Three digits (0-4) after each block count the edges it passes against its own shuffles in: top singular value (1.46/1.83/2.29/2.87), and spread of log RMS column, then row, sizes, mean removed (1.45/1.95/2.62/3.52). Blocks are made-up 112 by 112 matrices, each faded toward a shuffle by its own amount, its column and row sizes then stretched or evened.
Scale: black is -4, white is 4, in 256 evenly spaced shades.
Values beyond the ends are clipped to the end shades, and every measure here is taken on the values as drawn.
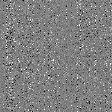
0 3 0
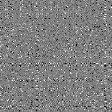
3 2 3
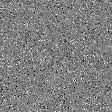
0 0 0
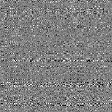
3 1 4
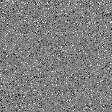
0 0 1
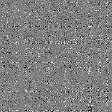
2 3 3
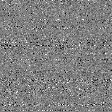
0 1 3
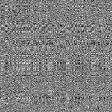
4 2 3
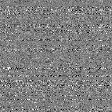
1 1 4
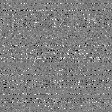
2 0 4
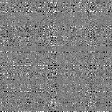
3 3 4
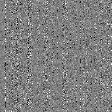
1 4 0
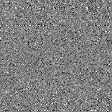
2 1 2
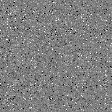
1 1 1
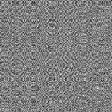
4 2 2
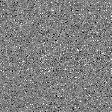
2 0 2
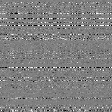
4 0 4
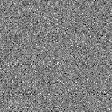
3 0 1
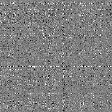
1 3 3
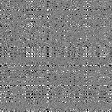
4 2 4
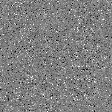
0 1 1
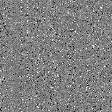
0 2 0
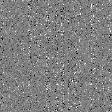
1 3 0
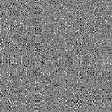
3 2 1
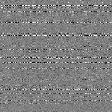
4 0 4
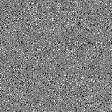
2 0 2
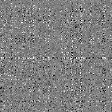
2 3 3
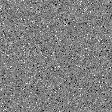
0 0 1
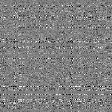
3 2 4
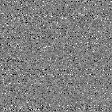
1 0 3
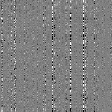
4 4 0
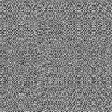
4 0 3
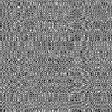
4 1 3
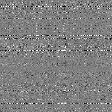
3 1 4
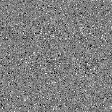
1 1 2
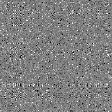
3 2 2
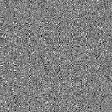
3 2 1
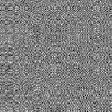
4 0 2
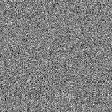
2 0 0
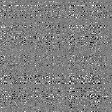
2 3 4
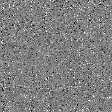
0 2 1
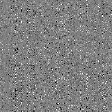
1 3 1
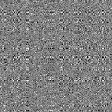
4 2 3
